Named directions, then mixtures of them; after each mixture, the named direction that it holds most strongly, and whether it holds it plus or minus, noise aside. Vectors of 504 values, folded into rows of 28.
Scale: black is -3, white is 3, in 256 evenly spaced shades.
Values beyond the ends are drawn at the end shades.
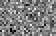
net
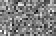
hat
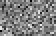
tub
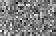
hat, plus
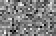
hat, plus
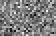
net, plus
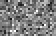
hat, minus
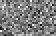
tub, minus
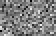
tub, plus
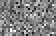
net, minus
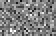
net, minus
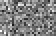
hat, plus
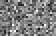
hat, minus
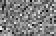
tub, plus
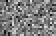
hat, minus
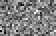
hat, minus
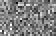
hat, plus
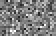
net, minus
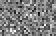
net, minus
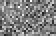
tub, minus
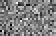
hat, minus
